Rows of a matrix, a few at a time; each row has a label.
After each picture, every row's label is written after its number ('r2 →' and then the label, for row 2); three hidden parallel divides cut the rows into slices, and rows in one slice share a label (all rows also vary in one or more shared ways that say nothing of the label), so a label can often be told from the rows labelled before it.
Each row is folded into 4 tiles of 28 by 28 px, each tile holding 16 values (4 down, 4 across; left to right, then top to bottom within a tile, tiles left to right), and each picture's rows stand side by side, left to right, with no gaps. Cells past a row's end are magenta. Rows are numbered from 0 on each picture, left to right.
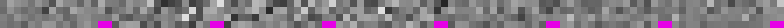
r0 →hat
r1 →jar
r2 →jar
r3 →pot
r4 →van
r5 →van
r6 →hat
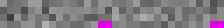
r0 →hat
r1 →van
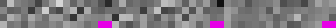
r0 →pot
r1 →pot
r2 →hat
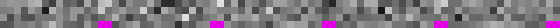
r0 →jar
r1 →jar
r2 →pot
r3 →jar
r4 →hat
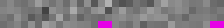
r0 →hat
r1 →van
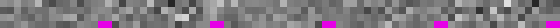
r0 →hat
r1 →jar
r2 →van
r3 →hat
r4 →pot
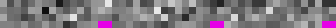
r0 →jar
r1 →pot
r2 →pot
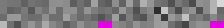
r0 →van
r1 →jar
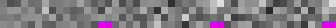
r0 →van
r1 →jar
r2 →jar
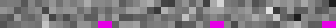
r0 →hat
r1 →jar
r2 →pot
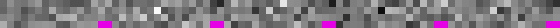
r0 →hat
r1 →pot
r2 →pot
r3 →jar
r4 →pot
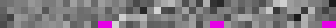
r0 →hat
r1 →pot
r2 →pot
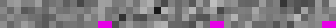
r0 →hat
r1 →jar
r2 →hat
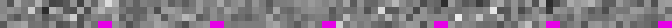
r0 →jar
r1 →hat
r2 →hat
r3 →pot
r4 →pot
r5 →hat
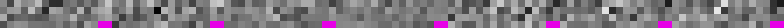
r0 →jar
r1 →jar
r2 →van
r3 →hat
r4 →pot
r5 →pot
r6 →pot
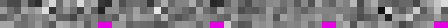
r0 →pot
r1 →pot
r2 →van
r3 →jar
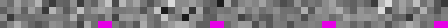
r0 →jar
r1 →pot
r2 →hat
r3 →pot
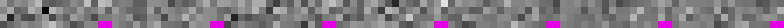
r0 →jar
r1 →hat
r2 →jar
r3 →jar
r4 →van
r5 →hat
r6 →van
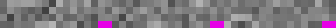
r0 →hat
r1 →hat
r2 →van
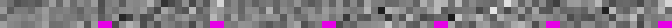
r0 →van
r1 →jar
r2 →van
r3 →jar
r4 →pot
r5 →jar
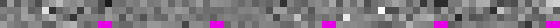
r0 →pot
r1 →hat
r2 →hat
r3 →pot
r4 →jar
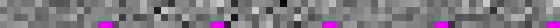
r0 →hat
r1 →jar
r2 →jar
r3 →van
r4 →jar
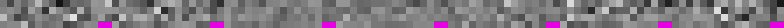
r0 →jar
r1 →pot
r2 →van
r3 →van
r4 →van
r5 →pot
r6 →pot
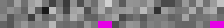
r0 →jar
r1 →jar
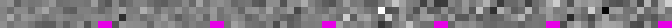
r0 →van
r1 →hat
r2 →van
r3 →pot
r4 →jar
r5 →jar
